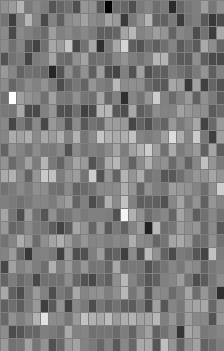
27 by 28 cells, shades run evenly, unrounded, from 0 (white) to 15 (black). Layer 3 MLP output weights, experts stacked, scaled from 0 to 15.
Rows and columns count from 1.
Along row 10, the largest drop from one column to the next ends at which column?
7
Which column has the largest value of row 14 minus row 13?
15
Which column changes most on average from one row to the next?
16
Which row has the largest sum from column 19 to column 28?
2
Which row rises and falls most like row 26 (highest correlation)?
27
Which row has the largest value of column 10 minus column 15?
4
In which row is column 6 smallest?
25
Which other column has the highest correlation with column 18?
10
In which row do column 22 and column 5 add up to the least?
11
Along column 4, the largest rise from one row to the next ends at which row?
20
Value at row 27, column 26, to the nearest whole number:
9
